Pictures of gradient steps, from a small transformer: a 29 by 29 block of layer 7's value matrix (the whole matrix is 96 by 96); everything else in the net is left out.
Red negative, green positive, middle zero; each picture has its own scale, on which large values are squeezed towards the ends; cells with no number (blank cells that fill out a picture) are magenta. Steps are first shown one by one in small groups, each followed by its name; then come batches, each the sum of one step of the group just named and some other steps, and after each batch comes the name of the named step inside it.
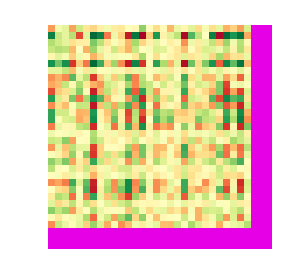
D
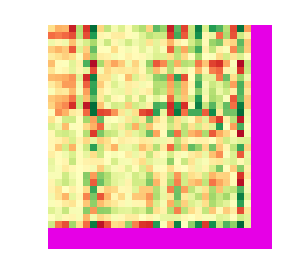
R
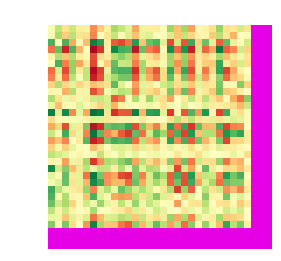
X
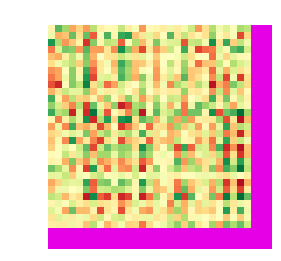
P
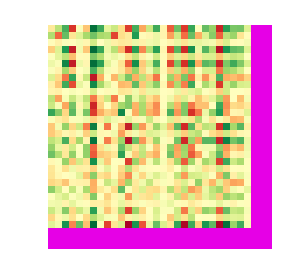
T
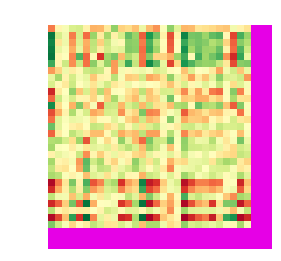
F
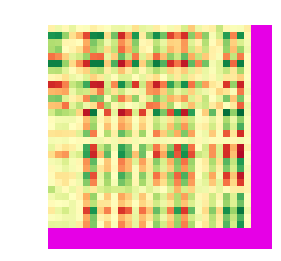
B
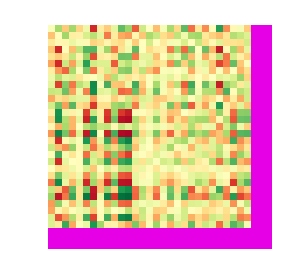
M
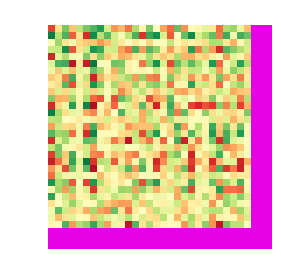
T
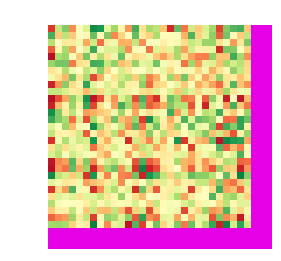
T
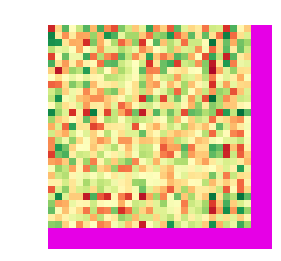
P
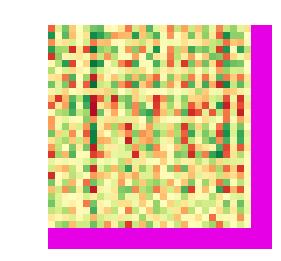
T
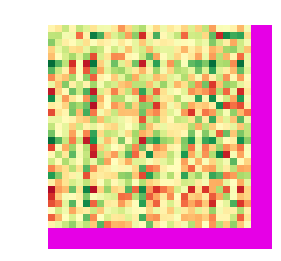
D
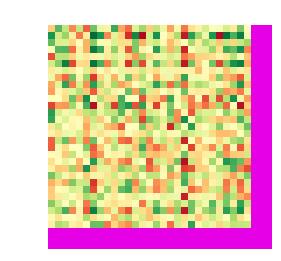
D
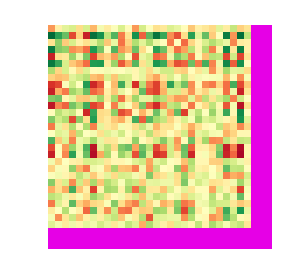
B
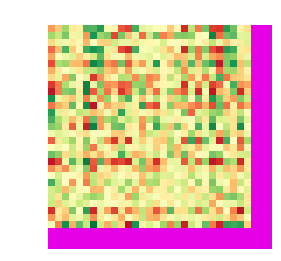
T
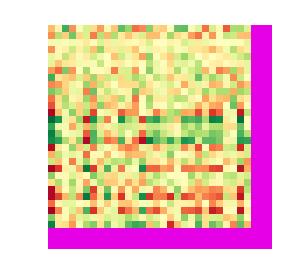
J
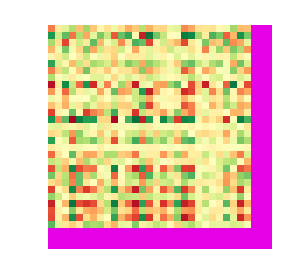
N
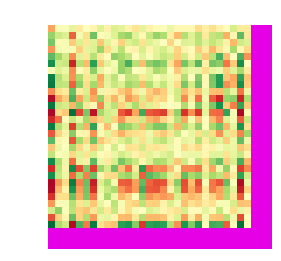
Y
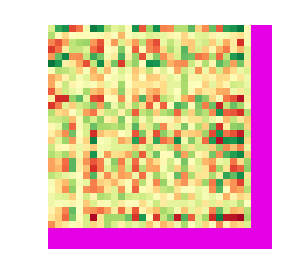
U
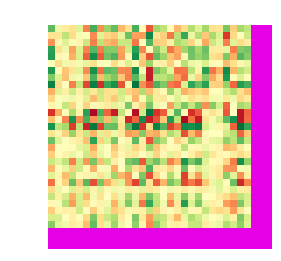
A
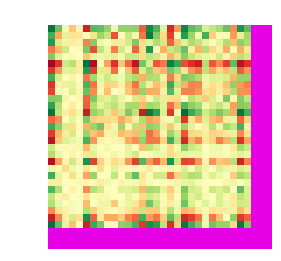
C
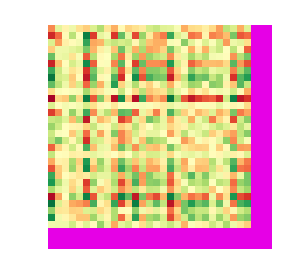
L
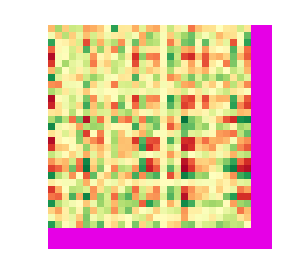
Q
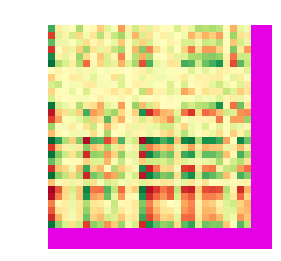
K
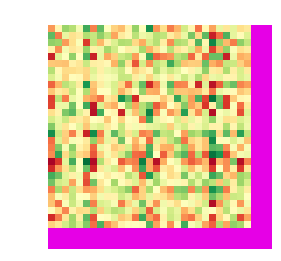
C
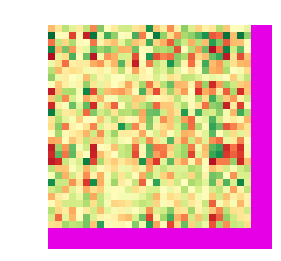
C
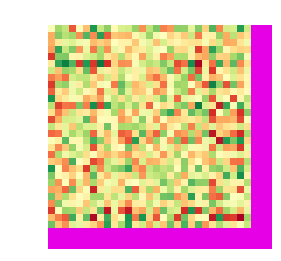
U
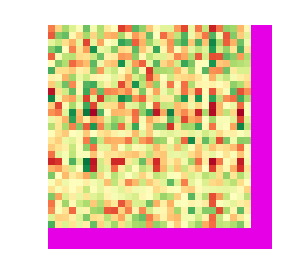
A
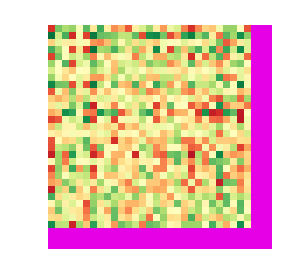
Y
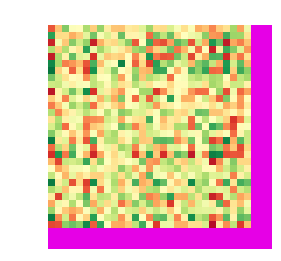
L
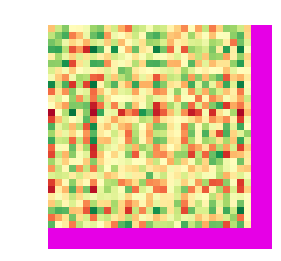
Y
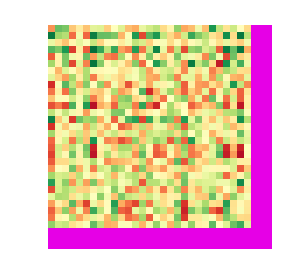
N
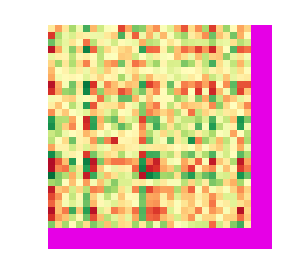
K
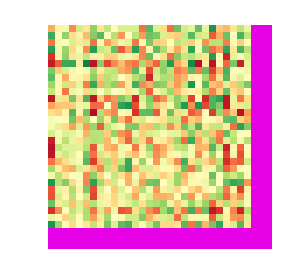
A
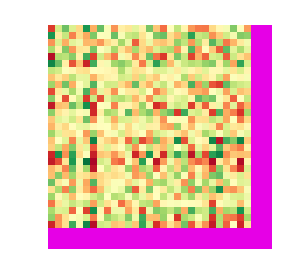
U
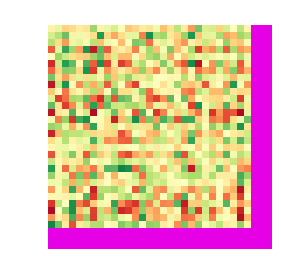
N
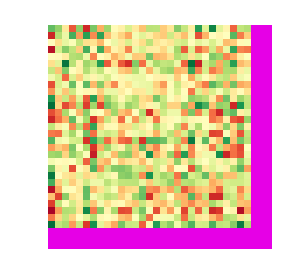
K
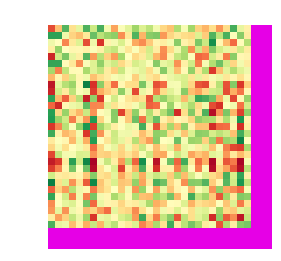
U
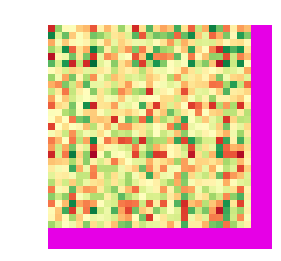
N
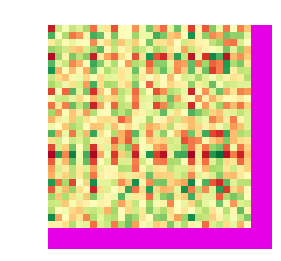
L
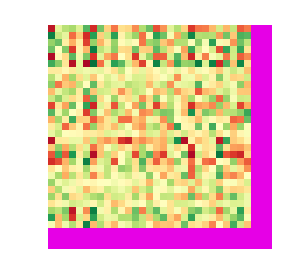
Q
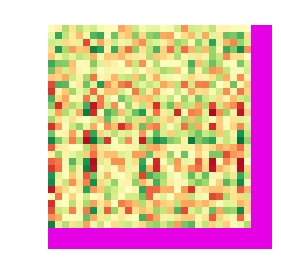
K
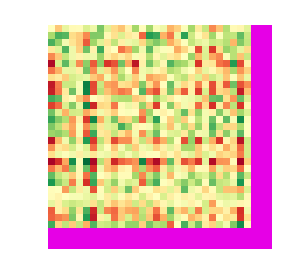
C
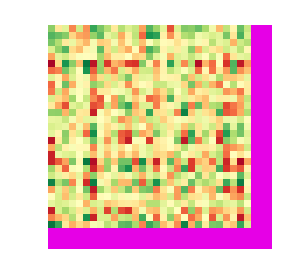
C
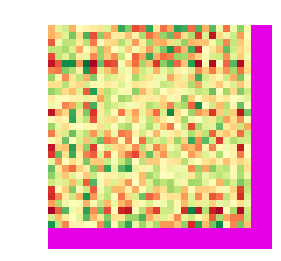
J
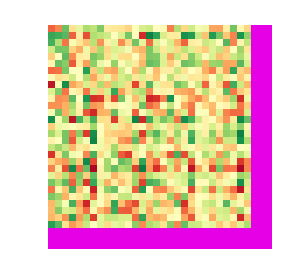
N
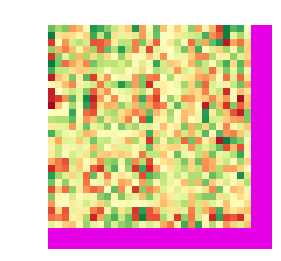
U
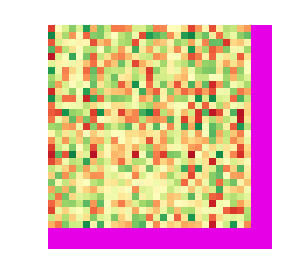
A
